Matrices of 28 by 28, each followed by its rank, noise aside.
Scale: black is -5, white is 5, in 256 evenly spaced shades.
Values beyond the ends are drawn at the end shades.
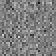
six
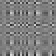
one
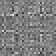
four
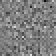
six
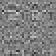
four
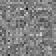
six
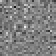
four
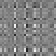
one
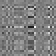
one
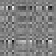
one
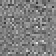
six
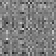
three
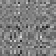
three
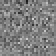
six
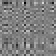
two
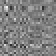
three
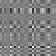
one
